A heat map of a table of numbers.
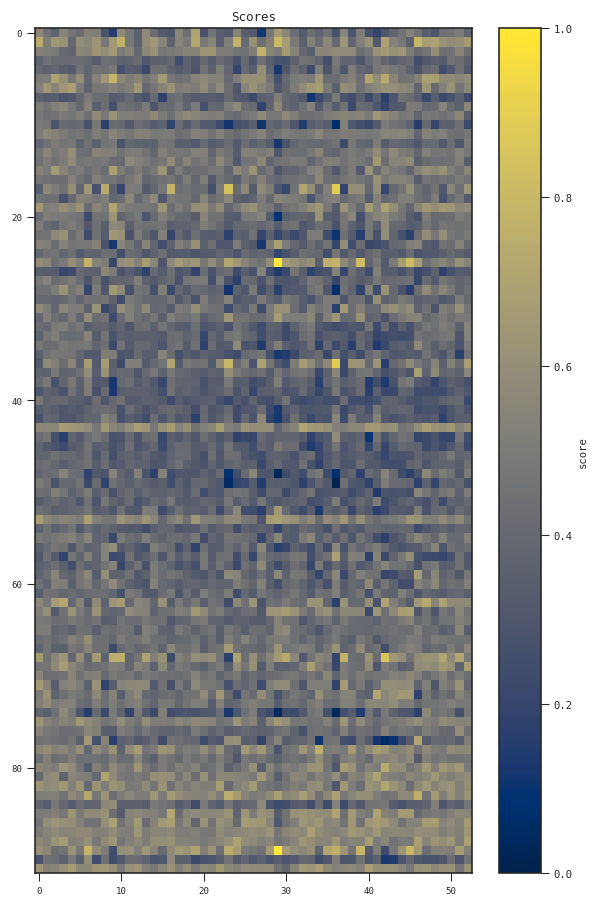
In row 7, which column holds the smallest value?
33
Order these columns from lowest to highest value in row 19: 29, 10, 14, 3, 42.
29, 14, 10, 3, 42
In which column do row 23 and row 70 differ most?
9
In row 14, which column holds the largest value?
41
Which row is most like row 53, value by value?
75
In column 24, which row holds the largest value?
1
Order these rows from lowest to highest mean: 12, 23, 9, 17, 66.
12, 23, 66, 17, 9
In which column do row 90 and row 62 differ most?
42
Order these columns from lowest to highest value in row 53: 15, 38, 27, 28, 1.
27, 15, 38, 1, 28
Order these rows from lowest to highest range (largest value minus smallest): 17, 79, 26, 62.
79, 26, 62, 17
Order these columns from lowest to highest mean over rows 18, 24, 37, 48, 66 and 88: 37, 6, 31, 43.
37, 43, 31, 6
